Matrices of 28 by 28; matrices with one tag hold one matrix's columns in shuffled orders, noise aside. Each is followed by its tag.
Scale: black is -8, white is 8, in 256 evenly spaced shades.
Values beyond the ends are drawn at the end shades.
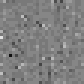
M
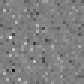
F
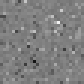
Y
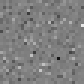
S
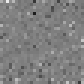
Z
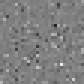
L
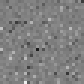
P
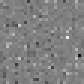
M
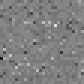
S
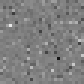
S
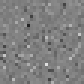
L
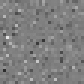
F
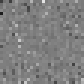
Z
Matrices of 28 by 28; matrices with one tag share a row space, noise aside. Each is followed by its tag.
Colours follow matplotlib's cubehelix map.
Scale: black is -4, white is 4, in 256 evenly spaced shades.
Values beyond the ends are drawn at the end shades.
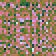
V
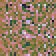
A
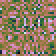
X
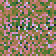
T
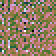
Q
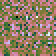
T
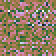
V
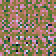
T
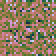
A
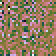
Q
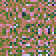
A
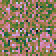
T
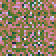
X
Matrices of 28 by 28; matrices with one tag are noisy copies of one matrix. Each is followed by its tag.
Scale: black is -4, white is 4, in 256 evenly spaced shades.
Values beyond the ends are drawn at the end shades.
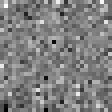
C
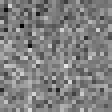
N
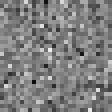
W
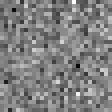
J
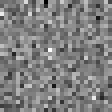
W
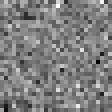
C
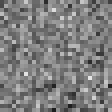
W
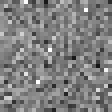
W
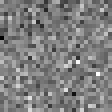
N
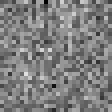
W
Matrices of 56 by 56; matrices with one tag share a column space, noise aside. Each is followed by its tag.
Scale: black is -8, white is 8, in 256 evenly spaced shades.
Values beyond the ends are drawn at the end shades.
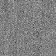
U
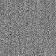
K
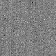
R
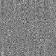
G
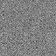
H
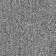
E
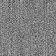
U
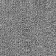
R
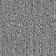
E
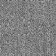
E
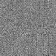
E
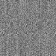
E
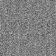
E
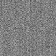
R
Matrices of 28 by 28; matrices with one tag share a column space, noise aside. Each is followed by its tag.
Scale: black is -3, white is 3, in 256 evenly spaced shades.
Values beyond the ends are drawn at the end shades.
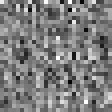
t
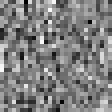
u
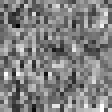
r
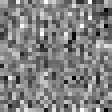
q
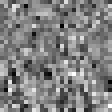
r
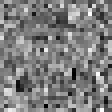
r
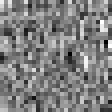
u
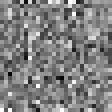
q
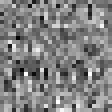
r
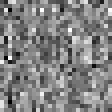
t
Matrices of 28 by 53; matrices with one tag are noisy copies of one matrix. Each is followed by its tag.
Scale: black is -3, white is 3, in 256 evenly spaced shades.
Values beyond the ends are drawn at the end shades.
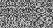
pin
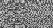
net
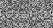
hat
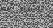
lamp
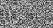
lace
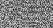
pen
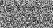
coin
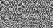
pen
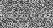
hat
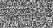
pin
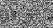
lace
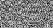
pen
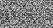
lace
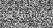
hat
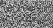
coin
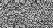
net
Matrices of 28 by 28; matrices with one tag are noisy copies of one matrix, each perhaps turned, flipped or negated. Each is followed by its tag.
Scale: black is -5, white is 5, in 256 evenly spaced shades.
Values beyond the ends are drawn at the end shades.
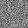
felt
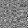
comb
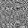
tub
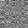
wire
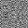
comb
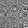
wire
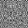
comb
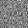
comb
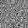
wire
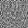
comb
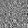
wire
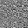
wire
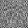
comb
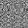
tub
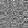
wire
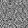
tub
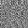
wire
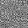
felt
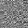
wire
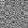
wire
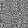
felt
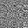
wire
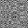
comb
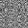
tub
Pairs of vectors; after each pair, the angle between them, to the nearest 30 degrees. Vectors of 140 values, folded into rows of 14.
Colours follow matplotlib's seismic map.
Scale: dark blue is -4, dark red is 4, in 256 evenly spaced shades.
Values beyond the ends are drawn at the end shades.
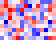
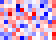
60 degrees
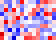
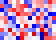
90 degrees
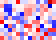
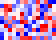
150 degrees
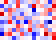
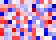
150 degrees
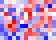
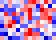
30 degrees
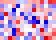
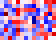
60 degrees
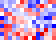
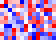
120 degrees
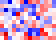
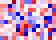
90 degrees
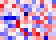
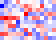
150 degrees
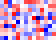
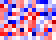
90 degrees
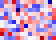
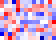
150 degrees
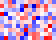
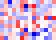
150 degrees
